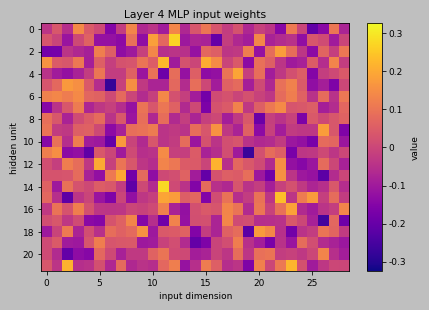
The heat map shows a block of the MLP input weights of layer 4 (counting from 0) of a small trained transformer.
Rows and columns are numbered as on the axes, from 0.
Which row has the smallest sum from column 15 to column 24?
1
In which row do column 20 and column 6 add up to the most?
18
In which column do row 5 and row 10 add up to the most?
3
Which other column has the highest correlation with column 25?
11
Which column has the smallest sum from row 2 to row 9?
6
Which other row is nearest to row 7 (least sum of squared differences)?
16
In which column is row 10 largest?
7
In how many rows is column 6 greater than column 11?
6
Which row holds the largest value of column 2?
21
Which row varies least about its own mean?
8
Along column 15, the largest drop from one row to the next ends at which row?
4
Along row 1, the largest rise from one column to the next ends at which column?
10
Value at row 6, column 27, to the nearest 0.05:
-0.05
